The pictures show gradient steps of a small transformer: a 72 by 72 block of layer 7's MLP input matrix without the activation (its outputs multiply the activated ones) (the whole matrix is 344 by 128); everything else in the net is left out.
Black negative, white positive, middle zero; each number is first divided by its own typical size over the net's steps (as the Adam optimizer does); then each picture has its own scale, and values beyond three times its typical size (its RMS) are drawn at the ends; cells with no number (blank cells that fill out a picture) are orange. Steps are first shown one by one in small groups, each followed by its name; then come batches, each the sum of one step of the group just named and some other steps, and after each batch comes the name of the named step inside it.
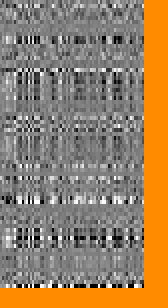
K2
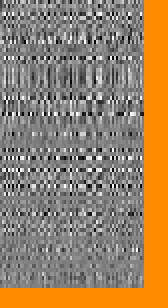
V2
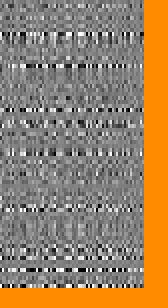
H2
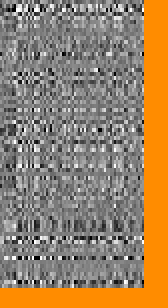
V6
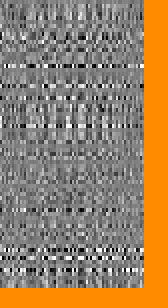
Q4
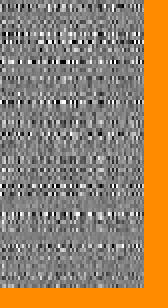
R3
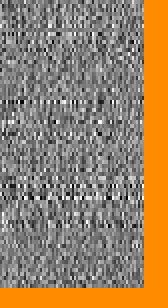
R3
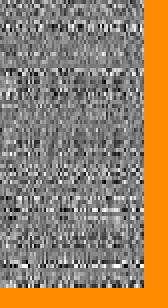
K2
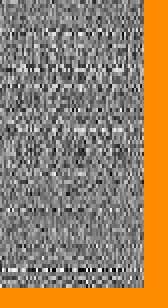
H2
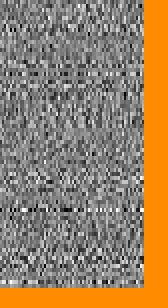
Q4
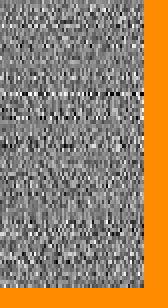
V6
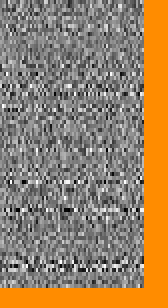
V6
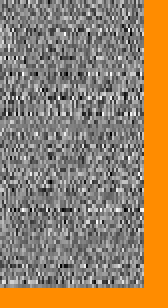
V2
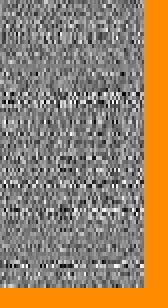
R3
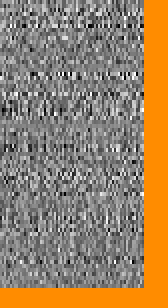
V2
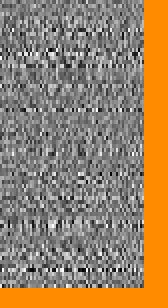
H2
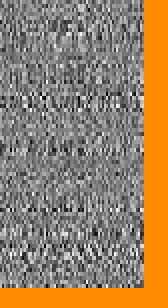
H2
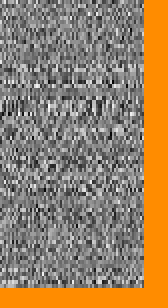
V2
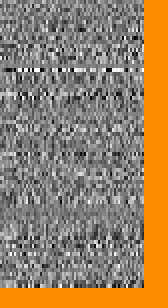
K2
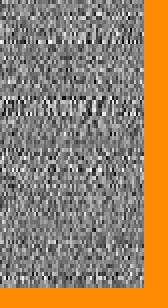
V2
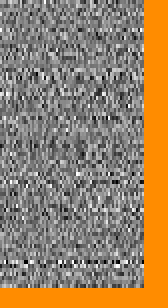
K2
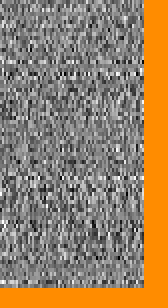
R3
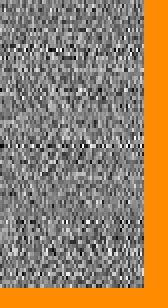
H2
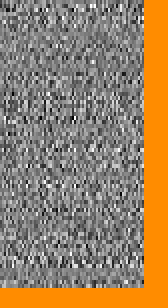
V6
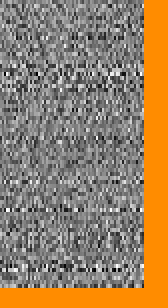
K2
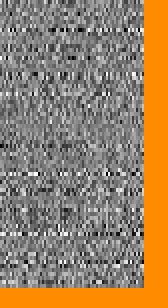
V6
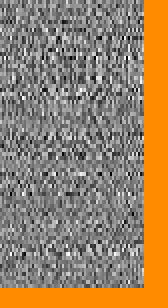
V2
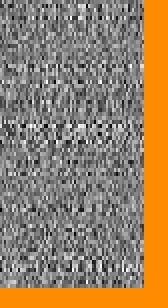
Q4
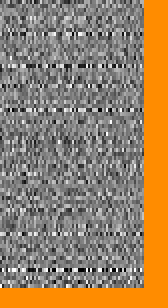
H2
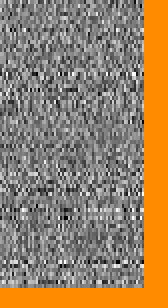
R3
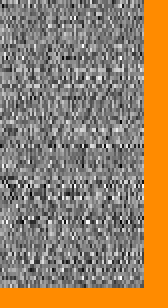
V2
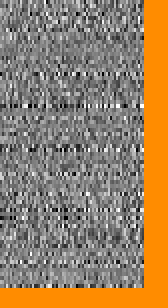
K2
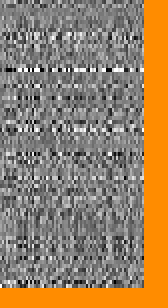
H2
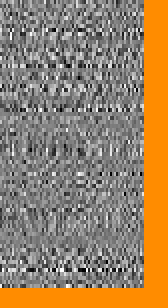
H2
